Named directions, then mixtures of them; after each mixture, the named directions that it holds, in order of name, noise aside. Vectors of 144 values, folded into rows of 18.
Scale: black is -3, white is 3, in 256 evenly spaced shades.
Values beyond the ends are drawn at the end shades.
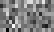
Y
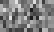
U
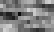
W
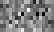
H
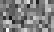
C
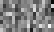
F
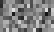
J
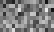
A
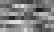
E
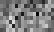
A, H, Y.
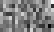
F.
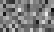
A, J.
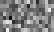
C.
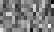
F.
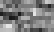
W.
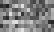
E, H.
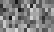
J, U.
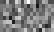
C, Y.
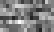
E, U.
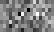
H.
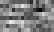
E.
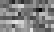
A, E.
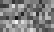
A, E, H.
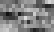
W.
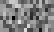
A, E, U.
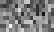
A, C, H.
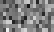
C.
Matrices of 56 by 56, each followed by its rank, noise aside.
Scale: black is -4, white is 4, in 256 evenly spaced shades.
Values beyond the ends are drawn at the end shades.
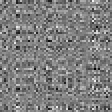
three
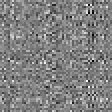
five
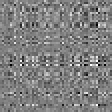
two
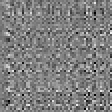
three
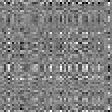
two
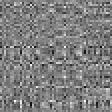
four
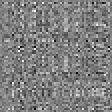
five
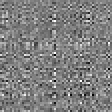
three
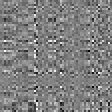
three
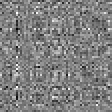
four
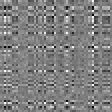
one
